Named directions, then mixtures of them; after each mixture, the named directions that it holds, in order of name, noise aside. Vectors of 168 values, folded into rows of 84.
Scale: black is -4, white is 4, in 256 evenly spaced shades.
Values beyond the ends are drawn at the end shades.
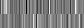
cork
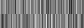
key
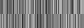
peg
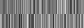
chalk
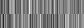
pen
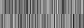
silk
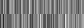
pen.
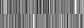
cork, peg.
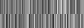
chalk, peg.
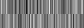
cork, silk.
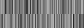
silk.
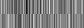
cork, silk.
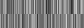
key, peg.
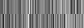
chalk, peg, pen.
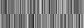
chalk, cork.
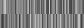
cork, key.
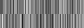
peg, silk.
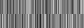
peg.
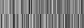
chalk, pen, silk.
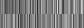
peg, silk.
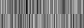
cork, silk.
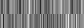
peg, pen.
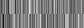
key, pen.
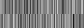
silk.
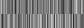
cork, key, silk.
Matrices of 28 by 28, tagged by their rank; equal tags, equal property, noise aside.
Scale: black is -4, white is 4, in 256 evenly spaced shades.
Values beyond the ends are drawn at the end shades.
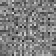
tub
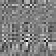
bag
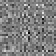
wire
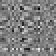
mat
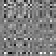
bag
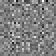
wire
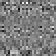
wire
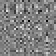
wire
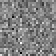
tub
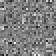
tub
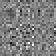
mat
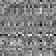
mat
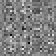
wire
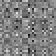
mat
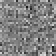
tub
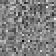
tub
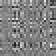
bag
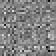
wire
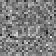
tub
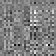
mat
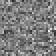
tub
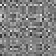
mat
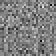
tub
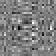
mat
